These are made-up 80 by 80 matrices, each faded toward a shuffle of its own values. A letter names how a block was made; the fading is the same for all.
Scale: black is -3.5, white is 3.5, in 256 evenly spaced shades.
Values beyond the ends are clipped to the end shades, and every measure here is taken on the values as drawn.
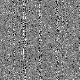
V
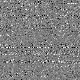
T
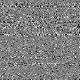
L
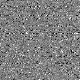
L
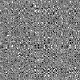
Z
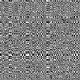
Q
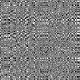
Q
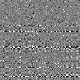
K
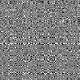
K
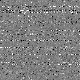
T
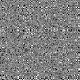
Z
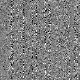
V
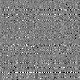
K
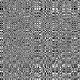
Q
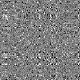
Z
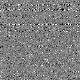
L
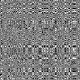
Q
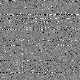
T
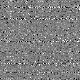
T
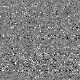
T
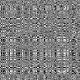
Q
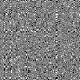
Z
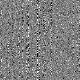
V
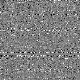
L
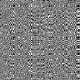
Q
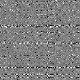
K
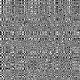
Q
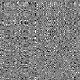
Z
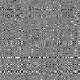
K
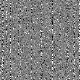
V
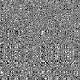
Z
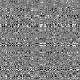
K
